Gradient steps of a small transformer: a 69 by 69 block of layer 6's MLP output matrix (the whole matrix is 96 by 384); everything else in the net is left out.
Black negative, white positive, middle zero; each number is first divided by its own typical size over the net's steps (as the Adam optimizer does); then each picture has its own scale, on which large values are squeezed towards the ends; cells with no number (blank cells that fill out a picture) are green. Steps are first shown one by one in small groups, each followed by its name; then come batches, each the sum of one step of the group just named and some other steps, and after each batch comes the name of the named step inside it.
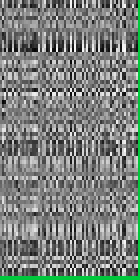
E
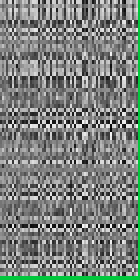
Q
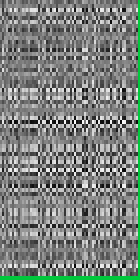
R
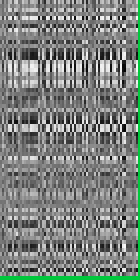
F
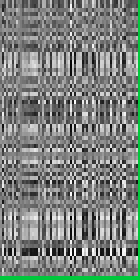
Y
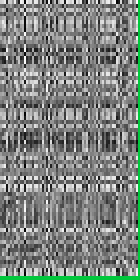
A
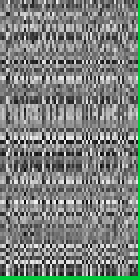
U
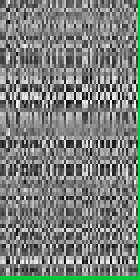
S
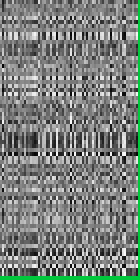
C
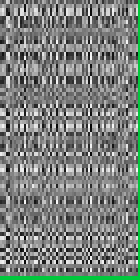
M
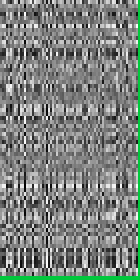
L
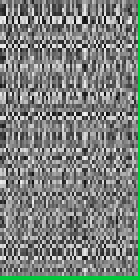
Y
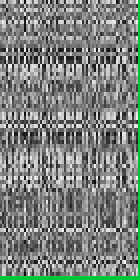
A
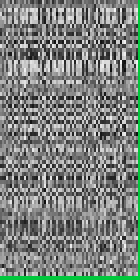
F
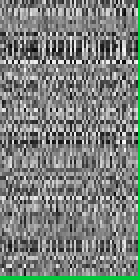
E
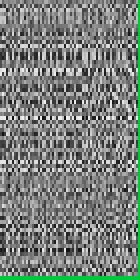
S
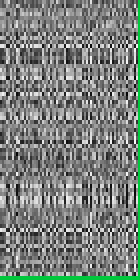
U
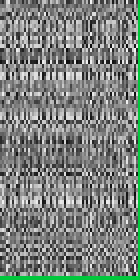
U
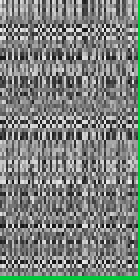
Q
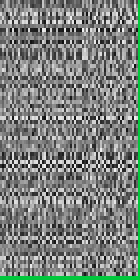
R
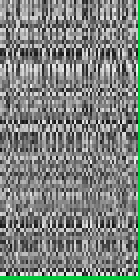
F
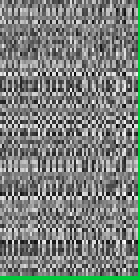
E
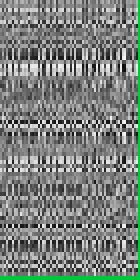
F
